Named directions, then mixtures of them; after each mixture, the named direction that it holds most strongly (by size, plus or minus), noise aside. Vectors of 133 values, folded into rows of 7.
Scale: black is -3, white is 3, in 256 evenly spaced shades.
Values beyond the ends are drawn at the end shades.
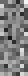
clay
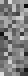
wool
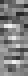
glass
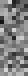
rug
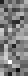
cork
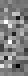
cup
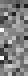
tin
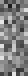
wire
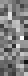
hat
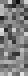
clay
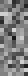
rug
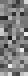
clay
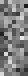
wool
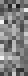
wire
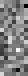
tin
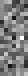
rug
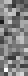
rug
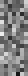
clay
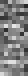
glass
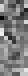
wool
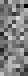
wool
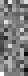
wool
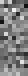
rug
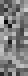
wire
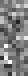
tin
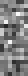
glass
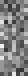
wire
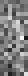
hat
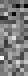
tin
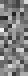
tin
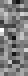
rug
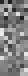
wool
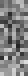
hat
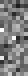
tin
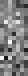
cup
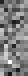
cork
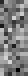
cork
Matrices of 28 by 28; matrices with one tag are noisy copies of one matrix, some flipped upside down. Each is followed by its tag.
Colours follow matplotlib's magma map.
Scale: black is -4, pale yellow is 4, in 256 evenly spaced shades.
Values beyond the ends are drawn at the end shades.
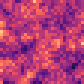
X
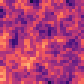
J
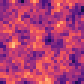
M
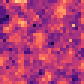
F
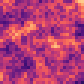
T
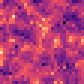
X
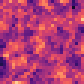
F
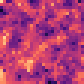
J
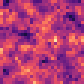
X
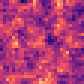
M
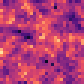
X
